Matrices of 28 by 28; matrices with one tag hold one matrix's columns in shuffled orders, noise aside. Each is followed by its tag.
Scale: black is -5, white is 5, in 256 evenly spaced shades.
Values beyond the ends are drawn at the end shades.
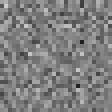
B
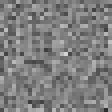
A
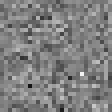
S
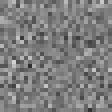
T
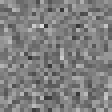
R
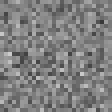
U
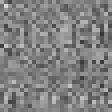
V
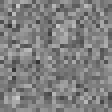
V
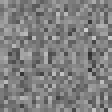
U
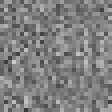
A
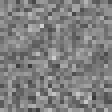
R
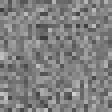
R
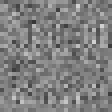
V
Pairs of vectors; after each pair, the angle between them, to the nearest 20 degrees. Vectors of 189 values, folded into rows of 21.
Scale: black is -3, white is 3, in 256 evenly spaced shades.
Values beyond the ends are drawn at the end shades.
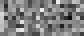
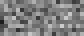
140 degrees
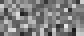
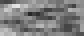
100 degrees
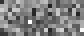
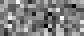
60 degrees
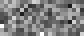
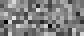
80 degrees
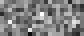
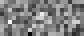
20 degrees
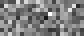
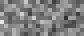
80 degrees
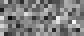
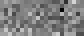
100 degrees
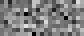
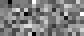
40 degrees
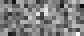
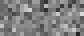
100 degrees
